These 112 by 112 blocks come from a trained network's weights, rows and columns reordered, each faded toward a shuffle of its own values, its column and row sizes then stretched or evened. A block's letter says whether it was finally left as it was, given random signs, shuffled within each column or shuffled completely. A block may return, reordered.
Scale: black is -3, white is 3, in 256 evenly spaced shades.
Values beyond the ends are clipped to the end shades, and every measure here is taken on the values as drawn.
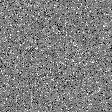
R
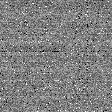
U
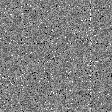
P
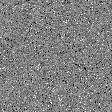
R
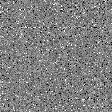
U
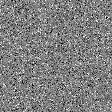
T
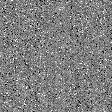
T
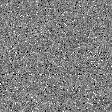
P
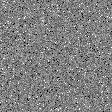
R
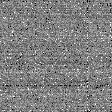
U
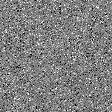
T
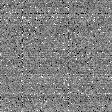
U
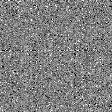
U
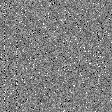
T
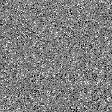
U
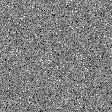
R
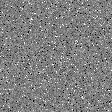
R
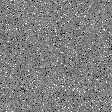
R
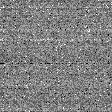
U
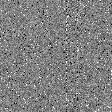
T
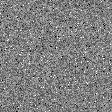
T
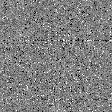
U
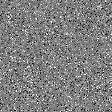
P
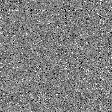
P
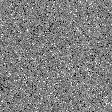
R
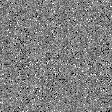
U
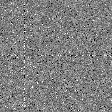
P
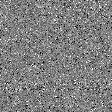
P
